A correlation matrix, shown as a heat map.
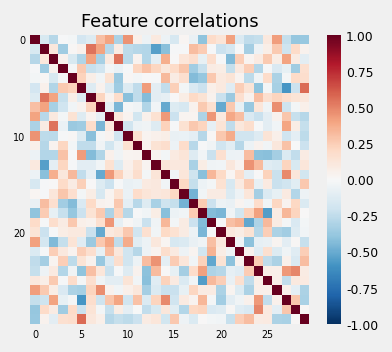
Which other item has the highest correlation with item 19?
8
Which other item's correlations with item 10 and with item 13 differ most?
23
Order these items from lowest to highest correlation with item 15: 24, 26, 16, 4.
26, 24, 4, 16
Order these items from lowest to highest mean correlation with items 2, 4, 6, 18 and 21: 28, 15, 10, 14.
10, 15, 14, 28
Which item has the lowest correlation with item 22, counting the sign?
11
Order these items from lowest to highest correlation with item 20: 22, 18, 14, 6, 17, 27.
18, 27, 6, 17, 22, 14
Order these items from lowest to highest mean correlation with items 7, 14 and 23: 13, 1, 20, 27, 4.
1, 20, 4, 27, 13
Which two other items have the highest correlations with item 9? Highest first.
2, 27
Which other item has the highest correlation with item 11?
27
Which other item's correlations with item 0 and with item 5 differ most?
29
